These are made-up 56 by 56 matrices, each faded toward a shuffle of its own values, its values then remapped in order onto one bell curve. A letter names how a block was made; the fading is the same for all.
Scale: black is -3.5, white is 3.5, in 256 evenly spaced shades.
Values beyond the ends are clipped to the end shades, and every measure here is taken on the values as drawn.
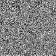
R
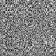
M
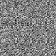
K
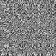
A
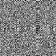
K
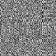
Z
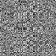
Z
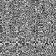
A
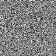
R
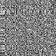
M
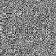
M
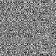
A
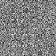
M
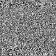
R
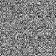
K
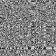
A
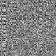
Z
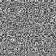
K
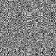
Z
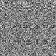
K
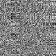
M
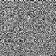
A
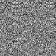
K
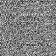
K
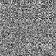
K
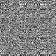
A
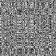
Z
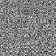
A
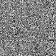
R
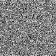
R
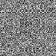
A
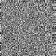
Z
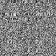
K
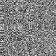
M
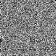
R
